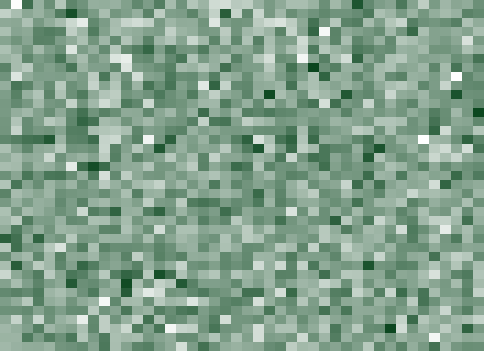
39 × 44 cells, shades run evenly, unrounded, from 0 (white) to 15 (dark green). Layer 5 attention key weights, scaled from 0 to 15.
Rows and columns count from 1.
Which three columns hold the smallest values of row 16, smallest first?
39, 14, 24
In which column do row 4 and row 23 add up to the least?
30
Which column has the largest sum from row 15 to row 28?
26
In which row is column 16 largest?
16
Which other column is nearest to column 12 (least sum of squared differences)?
18
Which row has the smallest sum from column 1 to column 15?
3
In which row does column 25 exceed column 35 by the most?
11
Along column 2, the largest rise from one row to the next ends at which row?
10
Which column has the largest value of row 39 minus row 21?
40
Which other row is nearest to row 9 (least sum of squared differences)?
29
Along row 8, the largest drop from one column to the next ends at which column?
12
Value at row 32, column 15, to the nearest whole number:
4
